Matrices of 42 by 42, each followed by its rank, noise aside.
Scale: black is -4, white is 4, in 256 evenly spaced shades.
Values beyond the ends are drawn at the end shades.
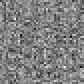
seven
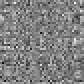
seven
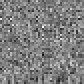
seven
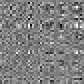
four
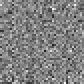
eight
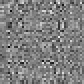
four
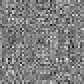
four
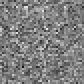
eight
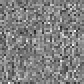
seven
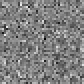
eight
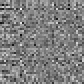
five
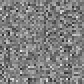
eight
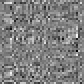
four
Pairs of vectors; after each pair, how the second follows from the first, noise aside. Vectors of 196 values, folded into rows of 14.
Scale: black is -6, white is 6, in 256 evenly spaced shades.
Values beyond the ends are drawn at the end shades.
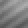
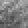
reversed, negated.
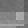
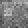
reversed.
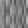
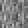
reversed, negated.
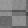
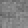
reversed, shrunk.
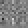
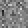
wrapped around, negated.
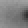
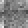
wrapped around, negated.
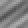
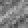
negated.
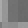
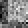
negated, scaled up.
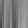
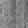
reversed, shrunk.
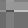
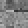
negated.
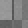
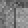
reversed.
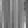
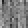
reversed, negated.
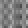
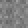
reversed, shrunk.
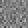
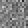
reversed.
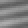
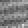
negated.
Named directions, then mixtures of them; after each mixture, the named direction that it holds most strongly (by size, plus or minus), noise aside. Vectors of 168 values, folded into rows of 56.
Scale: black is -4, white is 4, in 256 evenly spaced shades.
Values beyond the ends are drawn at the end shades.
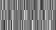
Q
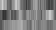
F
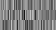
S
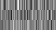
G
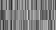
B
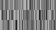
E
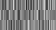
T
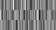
E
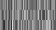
Q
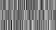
Q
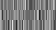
E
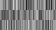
T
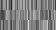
B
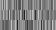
S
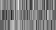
G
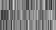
T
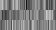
F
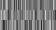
Q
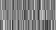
Q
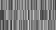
B
